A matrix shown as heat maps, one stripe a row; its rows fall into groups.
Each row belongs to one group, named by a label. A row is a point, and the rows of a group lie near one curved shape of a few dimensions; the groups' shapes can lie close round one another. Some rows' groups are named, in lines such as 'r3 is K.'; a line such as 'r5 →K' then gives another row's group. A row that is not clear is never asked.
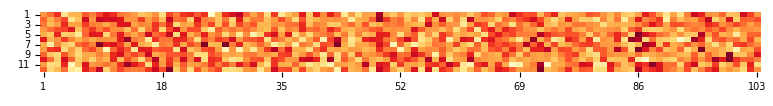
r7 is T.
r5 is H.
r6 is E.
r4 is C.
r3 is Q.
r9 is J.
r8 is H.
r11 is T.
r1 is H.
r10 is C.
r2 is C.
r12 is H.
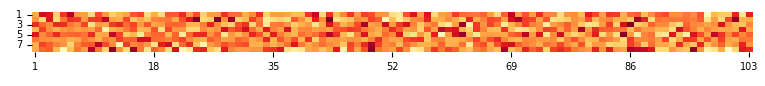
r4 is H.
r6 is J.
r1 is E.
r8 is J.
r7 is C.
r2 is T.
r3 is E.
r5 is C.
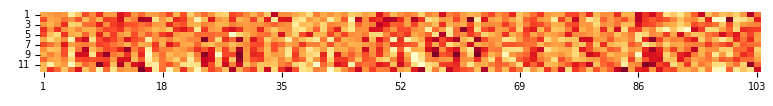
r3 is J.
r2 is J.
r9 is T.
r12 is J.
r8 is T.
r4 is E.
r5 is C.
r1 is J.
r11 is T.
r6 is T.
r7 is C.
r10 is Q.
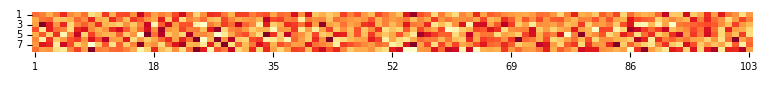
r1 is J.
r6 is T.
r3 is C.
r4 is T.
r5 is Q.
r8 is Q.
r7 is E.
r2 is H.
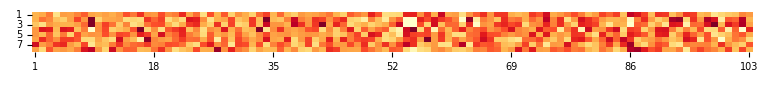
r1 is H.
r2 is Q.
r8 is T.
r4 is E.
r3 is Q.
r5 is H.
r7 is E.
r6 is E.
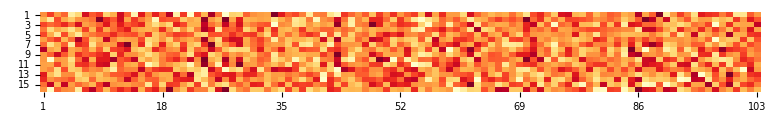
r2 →T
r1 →H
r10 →T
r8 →C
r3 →E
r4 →Q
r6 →E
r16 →T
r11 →T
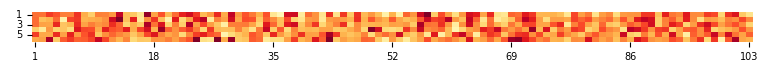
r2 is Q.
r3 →Q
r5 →C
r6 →T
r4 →H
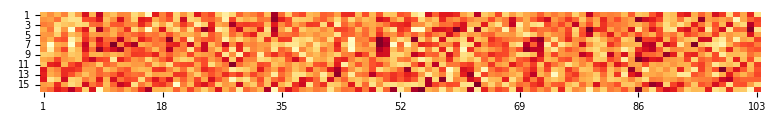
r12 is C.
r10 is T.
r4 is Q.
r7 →T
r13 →E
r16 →E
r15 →Q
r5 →H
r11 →E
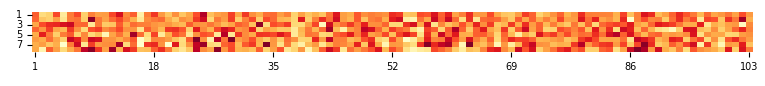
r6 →T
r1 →Q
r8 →T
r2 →Q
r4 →E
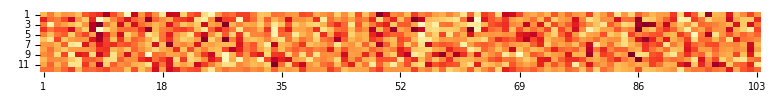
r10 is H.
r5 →C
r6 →T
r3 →T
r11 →Q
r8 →H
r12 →C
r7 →H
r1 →C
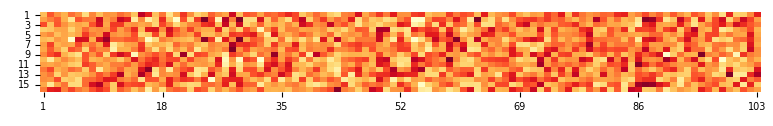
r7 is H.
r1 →J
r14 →H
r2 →Q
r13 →J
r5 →H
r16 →C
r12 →J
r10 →H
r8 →H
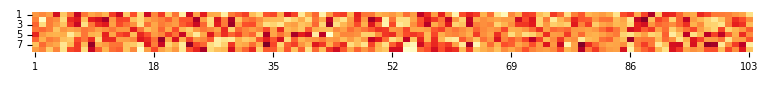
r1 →Q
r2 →T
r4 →J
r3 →T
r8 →Q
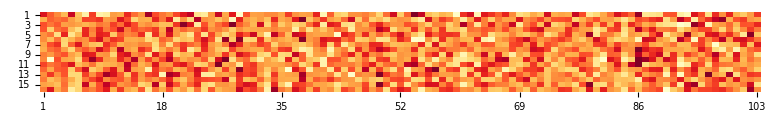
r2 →Q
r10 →T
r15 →H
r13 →C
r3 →E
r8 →J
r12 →T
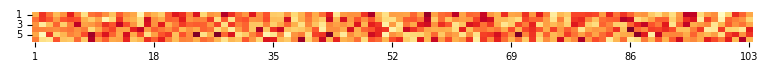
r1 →E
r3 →T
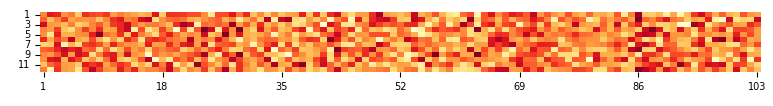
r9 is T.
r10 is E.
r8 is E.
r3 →E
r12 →T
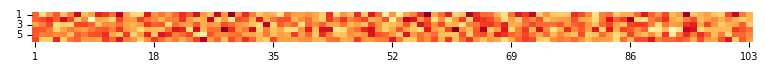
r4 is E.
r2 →E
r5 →C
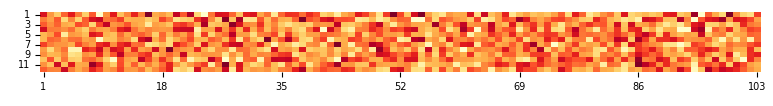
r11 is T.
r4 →E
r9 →J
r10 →H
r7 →E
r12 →Q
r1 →J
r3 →E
